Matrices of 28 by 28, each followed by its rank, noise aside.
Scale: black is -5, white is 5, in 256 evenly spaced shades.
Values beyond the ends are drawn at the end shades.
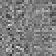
six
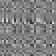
two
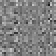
four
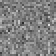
eight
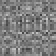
three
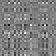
two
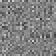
six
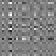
two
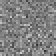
eight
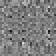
four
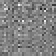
four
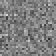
eight
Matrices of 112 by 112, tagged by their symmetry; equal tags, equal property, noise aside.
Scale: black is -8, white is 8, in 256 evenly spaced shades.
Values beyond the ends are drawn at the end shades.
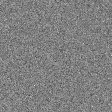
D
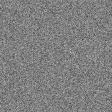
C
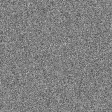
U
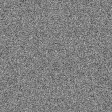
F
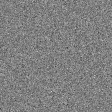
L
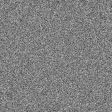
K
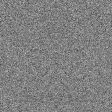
F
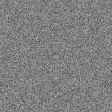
F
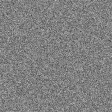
D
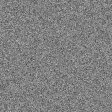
L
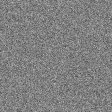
K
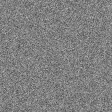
L
